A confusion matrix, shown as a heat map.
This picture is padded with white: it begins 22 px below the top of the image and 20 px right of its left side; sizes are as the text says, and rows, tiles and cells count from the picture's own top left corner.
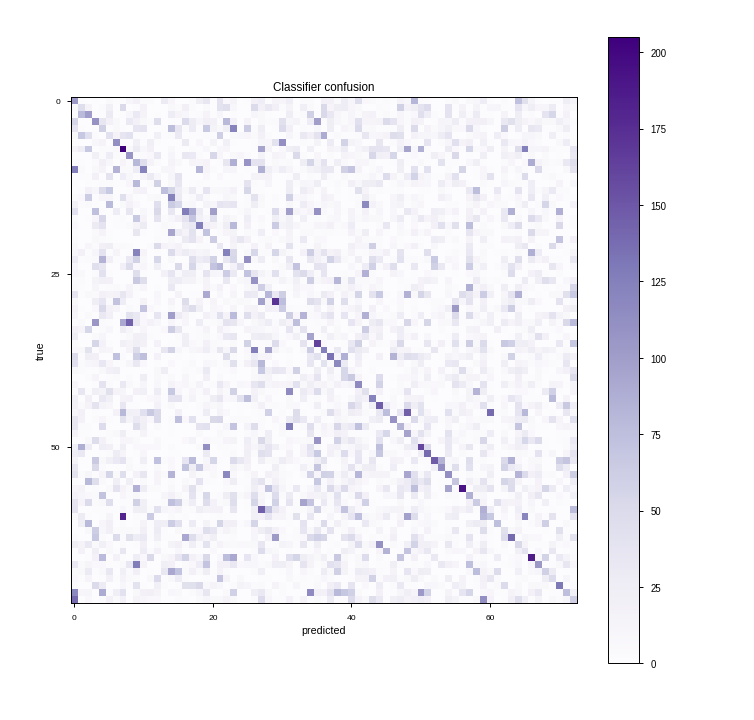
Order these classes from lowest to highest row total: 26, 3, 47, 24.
26, 47, 24, 3
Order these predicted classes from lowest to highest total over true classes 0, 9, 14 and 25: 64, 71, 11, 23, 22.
11, 71, 64, 22, 23
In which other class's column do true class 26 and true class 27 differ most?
57
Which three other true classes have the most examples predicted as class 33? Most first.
58, 31, 25
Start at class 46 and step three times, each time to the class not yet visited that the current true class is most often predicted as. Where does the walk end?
31
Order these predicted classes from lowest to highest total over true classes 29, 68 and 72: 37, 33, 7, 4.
33, 4, 7, 37
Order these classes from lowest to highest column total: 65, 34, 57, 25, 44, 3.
65, 25, 3, 44, 34, 57
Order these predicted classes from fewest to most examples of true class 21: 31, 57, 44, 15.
44, 15, 57, 31
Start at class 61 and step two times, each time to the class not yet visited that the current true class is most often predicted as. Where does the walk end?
1
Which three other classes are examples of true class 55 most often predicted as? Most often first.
2, 35, 62
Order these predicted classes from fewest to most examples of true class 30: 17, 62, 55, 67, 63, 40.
67, 40, 62, 17, 63, 55
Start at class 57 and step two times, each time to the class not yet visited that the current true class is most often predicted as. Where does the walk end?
23
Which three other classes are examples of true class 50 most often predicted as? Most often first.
19, 1, 44
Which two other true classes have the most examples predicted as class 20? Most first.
16, 24
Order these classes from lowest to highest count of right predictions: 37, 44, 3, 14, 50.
3, 14, 37, 44, 50
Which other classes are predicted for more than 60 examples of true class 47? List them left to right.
23, 31, 41, 64
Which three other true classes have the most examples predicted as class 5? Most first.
15, 13, 54
